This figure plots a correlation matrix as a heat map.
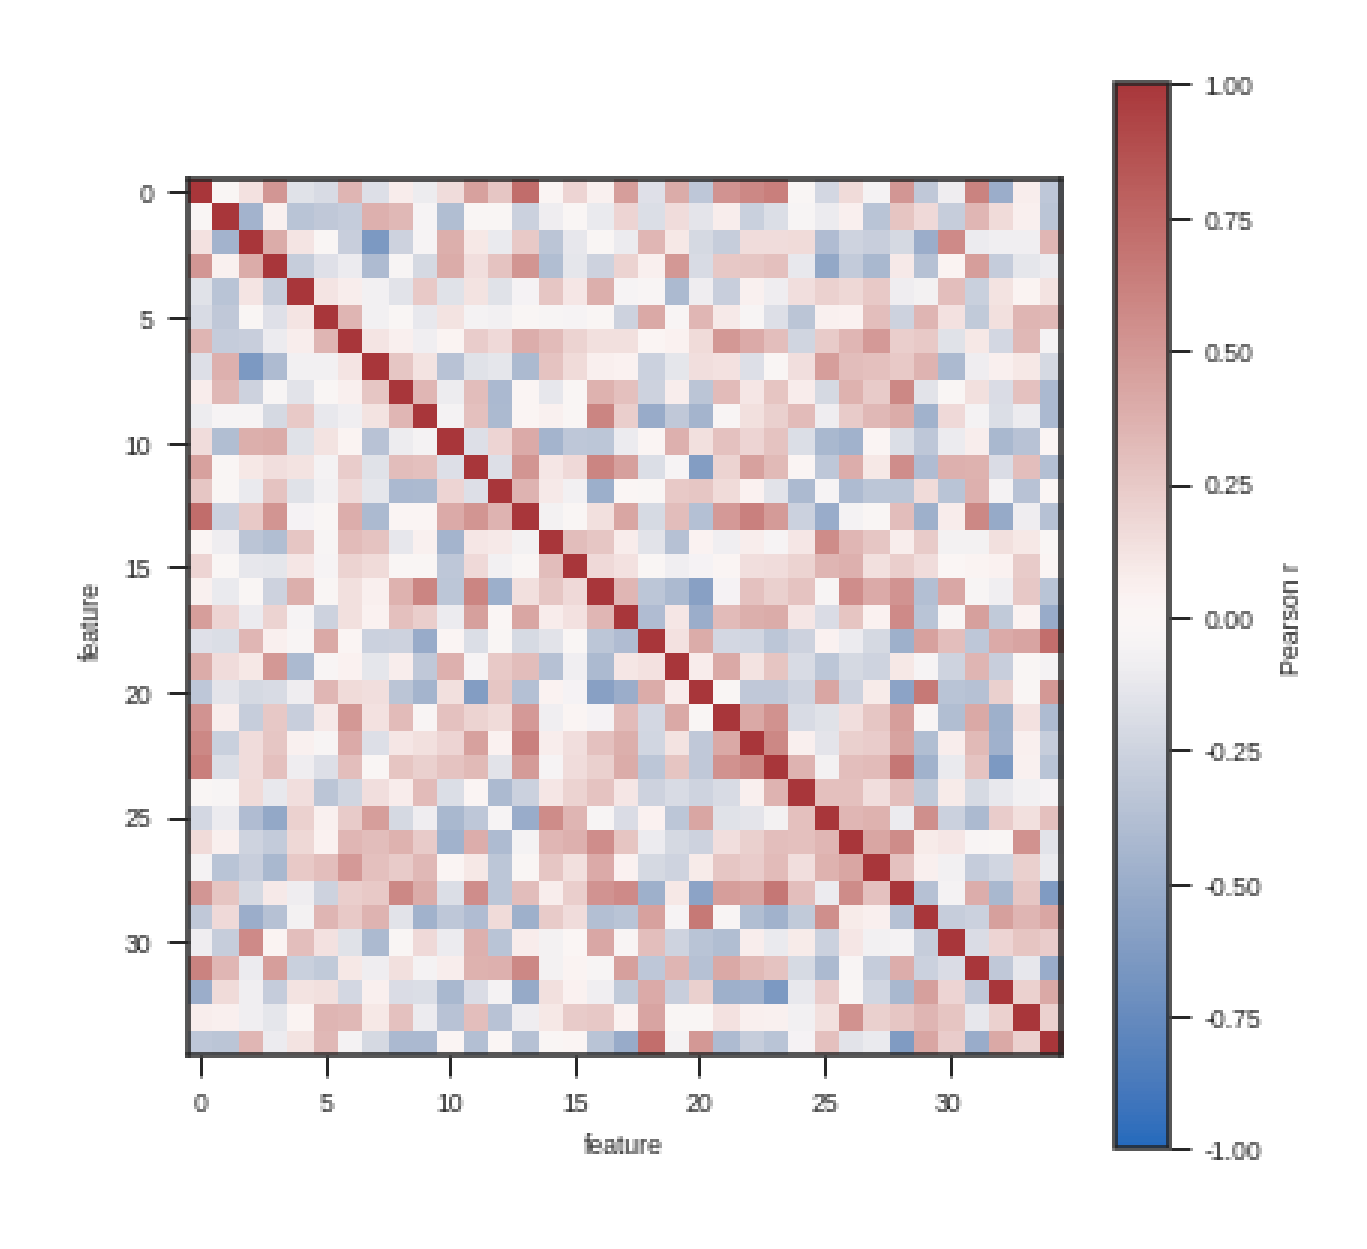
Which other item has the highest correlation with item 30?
2
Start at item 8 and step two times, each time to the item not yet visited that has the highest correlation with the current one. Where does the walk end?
23
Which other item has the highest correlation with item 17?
28
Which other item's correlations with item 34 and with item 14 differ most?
18
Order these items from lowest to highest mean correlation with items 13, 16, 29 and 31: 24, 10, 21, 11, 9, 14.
24, 10, 9, 14, 21, 11
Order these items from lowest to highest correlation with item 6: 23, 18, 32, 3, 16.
32, 3, 18, 16, 23
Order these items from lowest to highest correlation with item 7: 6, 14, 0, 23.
0, 23, 6, 14
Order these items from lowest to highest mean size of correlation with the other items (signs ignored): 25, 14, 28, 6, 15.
15, 14, 6, 25, 28
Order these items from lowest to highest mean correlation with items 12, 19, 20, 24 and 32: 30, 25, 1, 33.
30, 33, 1, 25
